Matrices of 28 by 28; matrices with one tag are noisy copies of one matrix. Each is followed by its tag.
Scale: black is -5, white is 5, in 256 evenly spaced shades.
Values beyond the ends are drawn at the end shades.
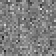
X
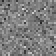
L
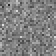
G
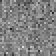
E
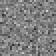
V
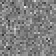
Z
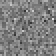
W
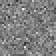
L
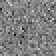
W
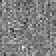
E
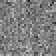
X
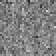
X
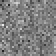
G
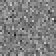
W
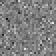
Z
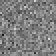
Z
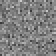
V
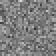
V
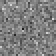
W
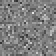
L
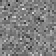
L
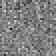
E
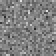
V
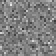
W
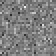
Z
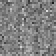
X
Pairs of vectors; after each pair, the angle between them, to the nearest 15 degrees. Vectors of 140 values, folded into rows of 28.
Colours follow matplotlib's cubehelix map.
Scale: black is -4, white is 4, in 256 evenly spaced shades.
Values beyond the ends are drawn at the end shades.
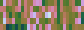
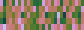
120 degrees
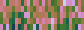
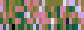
30 degrees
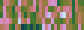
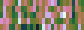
15 degrees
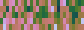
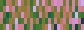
105 degrees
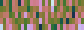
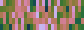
120 degrees
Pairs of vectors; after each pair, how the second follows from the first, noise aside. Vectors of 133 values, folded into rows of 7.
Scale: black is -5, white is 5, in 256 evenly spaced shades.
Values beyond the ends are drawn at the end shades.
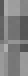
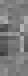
reversed, partly zeroed.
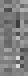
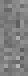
shrunk.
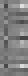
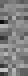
wrapped around, negated.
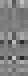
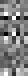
reversed, scaled up.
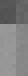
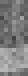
wrapped around, negated.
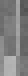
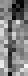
reversed, negated, scaled up.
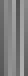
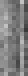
wrapped around, negated.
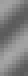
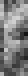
wrapped around, scaled up.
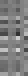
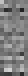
wrapped around, negated.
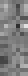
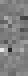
reversed, partly zeroed.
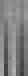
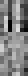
wrapped around, scaled up.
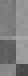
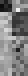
reversed, scaled up.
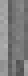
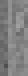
wrapped around, negated, shrunk.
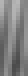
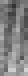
reversed.
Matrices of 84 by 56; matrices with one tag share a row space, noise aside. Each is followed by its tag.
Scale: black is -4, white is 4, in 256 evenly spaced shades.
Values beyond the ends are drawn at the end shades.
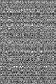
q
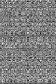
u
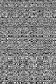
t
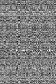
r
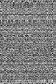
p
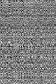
q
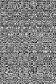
t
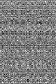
u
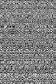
p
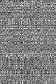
q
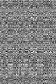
t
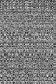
p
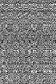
t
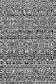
p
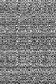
r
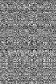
t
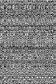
p
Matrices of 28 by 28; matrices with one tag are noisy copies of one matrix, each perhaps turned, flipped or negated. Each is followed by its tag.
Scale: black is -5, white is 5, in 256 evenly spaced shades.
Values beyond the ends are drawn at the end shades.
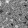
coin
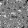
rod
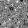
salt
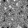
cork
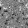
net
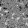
net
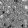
coin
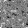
rod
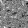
rod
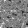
rod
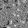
net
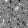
salt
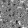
net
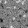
coin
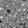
salt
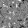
net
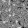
net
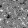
salt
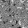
net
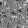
rod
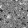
salt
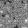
coin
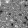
coin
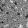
coin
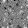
cork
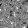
rod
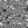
cork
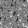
rod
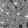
coin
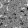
net
